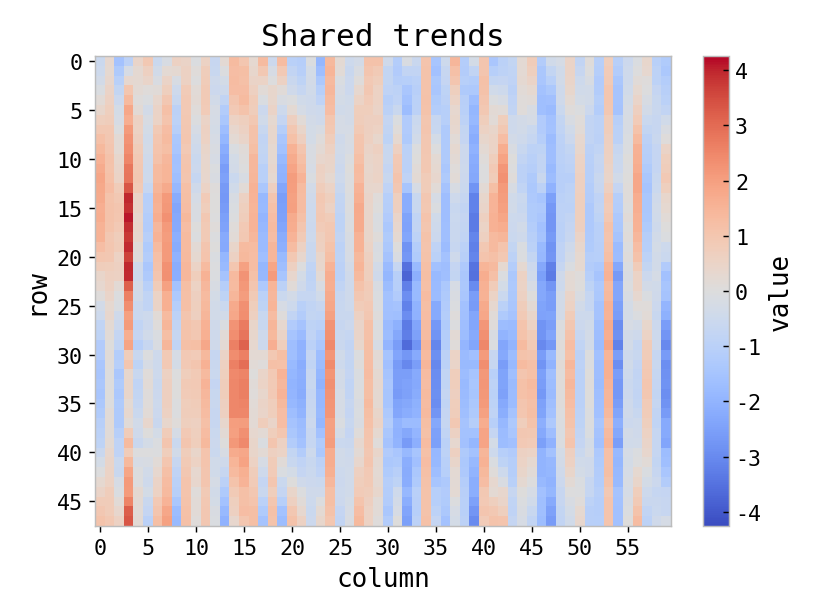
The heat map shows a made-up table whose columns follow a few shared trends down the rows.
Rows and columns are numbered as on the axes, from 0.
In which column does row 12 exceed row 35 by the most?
42
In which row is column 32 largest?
0
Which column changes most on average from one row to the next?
3
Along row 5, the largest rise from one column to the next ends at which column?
40
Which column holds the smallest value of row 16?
39
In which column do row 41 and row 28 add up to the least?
32
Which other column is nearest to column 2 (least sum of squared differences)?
50
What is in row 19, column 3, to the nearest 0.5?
4
